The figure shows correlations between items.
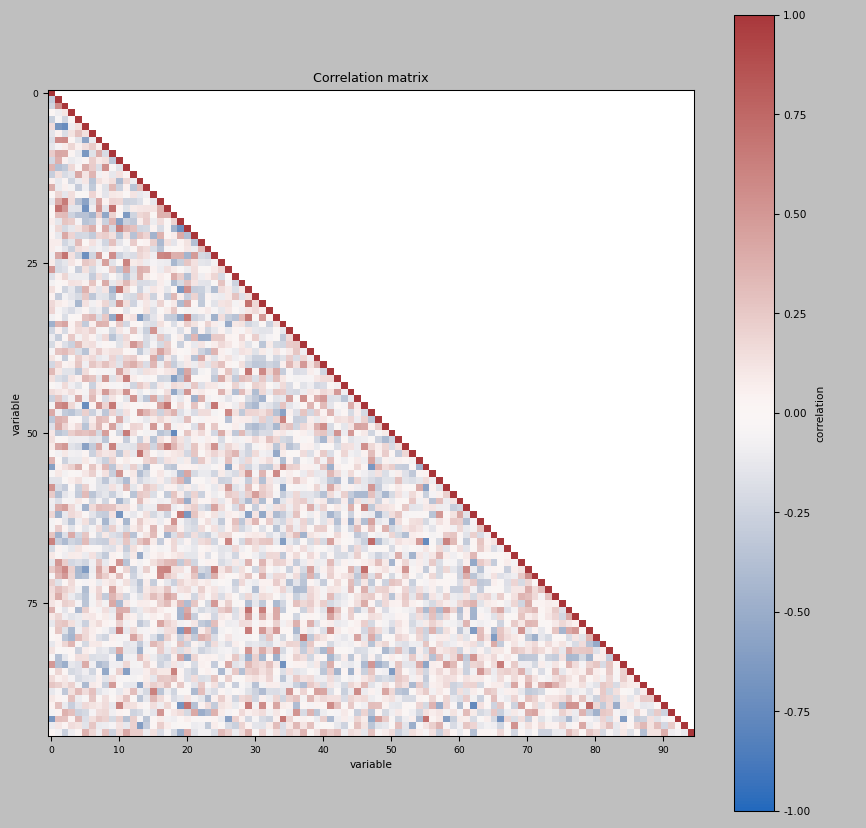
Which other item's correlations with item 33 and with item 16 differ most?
24
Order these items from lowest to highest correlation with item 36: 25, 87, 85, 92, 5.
87, 85, 92, 5, 25
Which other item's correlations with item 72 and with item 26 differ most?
47
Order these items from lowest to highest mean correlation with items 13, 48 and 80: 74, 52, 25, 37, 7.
74, 25, 7, 52, 37
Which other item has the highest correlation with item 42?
11
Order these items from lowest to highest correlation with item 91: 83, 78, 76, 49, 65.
49, 83, 76, 65, 78
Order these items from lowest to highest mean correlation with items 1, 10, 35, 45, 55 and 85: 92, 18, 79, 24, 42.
42, 24, 18, 79, 92
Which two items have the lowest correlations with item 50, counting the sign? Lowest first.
18, 85
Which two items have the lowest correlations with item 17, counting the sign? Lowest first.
5, 65
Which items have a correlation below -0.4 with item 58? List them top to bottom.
34, 55, 92
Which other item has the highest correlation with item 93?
68
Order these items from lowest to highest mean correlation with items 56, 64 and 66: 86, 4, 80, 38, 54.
4, 38, 86, 80, 54
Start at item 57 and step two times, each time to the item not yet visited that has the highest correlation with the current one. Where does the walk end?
19
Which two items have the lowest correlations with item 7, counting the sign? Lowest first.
5, 84
